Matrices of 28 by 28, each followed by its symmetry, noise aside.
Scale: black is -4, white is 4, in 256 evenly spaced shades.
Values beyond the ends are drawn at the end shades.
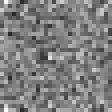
mirrored top to bottom.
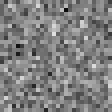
no symmetry.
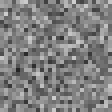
symmetric across the other diagonal.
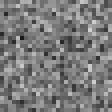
symmetric across the other diagonal.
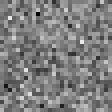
antisymmetric.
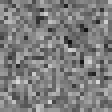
symmetric across the other diagonal.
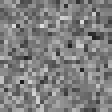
antisymmetric.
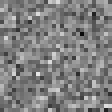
symmetric across the other diagonal.
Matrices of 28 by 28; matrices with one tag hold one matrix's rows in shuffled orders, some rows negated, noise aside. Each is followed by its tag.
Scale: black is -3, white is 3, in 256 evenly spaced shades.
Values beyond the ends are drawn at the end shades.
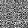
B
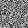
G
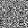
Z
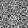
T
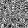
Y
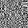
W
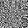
W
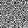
B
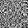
W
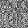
G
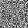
Z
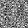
Y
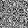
Z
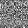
B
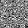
Y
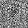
T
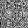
B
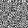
T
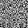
Z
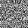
B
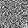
W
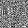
T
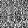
B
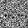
Y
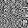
W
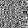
W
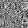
W
